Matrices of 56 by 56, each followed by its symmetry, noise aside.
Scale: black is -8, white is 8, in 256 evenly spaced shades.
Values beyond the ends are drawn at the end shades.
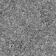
symmetric.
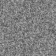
same after a half turn.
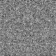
mirrored left to right.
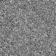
symmetric across the other diagonal.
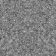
mirrored left to right.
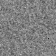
same after a half turn.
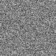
same after a half turn.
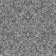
mirrored left to right.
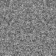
mirrored left to right.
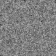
symmetric.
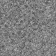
symmetric.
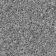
symmetric.
